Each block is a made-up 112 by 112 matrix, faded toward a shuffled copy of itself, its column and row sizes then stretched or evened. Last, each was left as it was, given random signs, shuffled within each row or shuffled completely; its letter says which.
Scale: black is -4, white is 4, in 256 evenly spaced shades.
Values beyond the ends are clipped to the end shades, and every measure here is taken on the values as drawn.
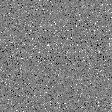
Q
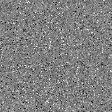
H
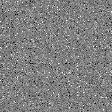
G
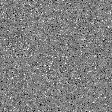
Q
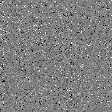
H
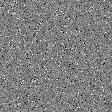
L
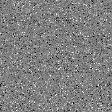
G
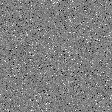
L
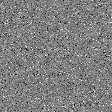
Q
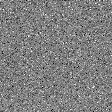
Q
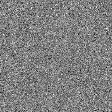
H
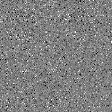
G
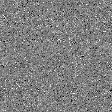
H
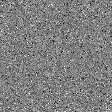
Q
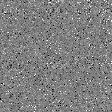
G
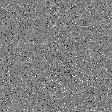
G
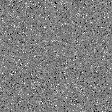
H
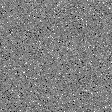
L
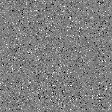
G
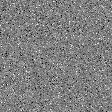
L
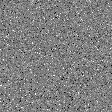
L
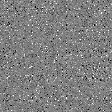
G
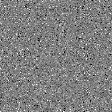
G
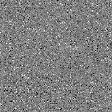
G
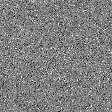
Q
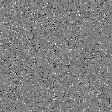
G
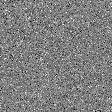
L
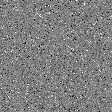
L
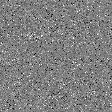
Q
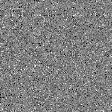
G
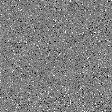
G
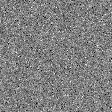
L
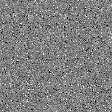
G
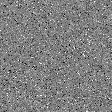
L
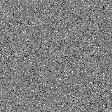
Q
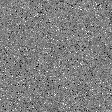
L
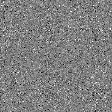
H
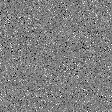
Q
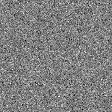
Q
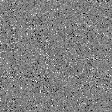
G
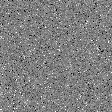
L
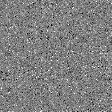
H
